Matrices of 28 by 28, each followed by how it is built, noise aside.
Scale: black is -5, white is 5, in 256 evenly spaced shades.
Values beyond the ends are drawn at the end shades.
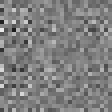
low rank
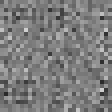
low rank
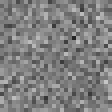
noise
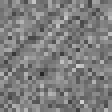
Hankel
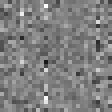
uneven columns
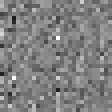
uneven columns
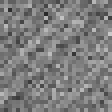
Hankel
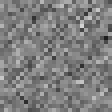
Hankel
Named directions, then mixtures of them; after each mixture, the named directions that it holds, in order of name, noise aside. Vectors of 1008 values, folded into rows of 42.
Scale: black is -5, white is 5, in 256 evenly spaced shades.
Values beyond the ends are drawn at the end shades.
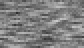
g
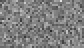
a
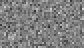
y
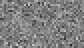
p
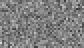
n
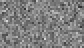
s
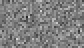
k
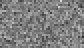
a, g, s.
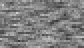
g.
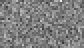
a.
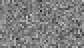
k.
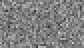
n, y.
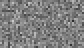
n, p.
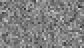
s.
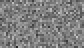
k, p, y.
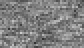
g, n, s.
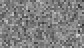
k, n, s.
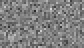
y.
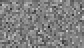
a, y.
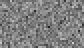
k, n, y.
